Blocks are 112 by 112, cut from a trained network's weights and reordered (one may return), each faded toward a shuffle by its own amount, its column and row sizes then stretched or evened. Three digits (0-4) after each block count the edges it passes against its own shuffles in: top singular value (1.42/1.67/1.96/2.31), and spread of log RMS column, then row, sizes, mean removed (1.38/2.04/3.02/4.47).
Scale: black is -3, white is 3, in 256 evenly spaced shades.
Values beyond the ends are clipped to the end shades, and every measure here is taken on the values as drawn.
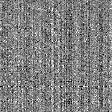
4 1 2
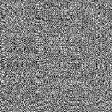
4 2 1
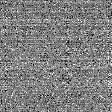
2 1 0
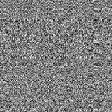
4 0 2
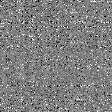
0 1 3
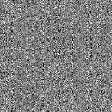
2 3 0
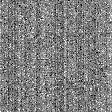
3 0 0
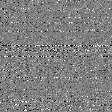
1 0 3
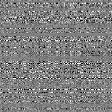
4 1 4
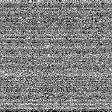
4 1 2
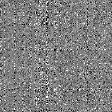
0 3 2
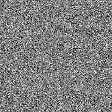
1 1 1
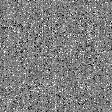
0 0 1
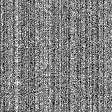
4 1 0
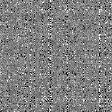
1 3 1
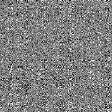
2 3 2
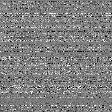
2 0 4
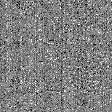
1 0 1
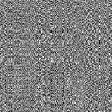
4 3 0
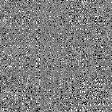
0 3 3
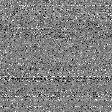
1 0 3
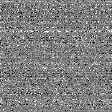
1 0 3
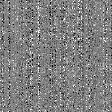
2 3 1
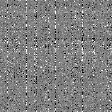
2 3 1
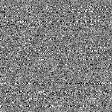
0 1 3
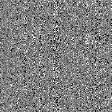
0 3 1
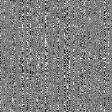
2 4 1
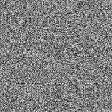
2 0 0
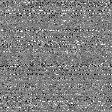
0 0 3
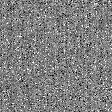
0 0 0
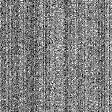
4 1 1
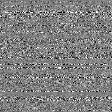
0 0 4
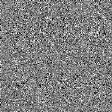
0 2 2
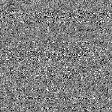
0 1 3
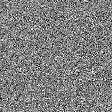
1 0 2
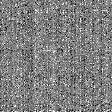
2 1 1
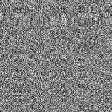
4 1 0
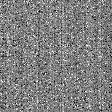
1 0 1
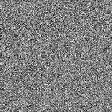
2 0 1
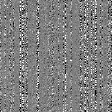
1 4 0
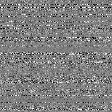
1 0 4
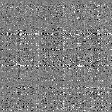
2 2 3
